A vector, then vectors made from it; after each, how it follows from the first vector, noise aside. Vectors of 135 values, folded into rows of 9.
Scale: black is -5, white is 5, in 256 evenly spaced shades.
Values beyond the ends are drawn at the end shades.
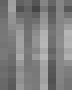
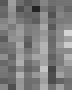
copied.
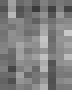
copied.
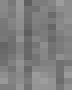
reversed, negated, shrunk.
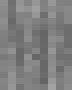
negated, shrunk.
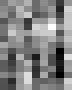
wrapped around, negated, scaled up.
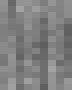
negated, shrunk.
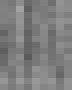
reversed, negated, shrunk.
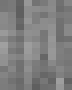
reversed, shrunk.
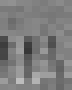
reversed, negated, partly zeroed.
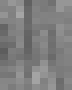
reversed, negated, shrunk.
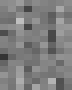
reversed, negated, partly zeroed.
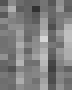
copied.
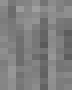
negated, shrunk.
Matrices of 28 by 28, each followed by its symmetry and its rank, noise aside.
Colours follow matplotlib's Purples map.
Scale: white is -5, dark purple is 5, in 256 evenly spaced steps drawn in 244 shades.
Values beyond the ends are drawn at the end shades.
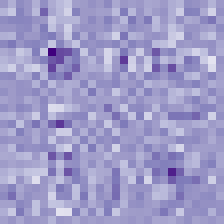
symmetric, rank four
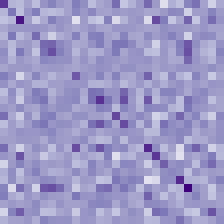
symmetric, rank four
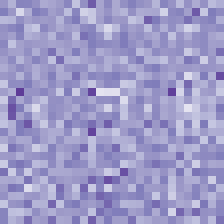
no symmetry, rank six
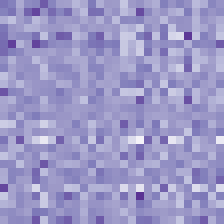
no symmetry, rank four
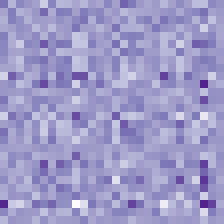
no symmetry, rank three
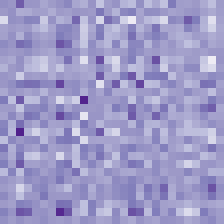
antisymmetric, rank four
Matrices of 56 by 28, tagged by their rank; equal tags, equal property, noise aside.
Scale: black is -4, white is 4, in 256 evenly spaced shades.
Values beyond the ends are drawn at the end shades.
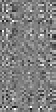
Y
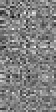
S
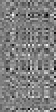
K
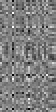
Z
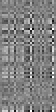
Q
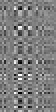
Q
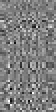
Y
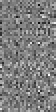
S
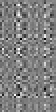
K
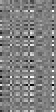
Q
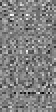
Y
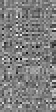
Y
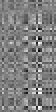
Q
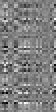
K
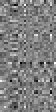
Z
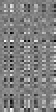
Q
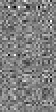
Z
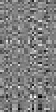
Y
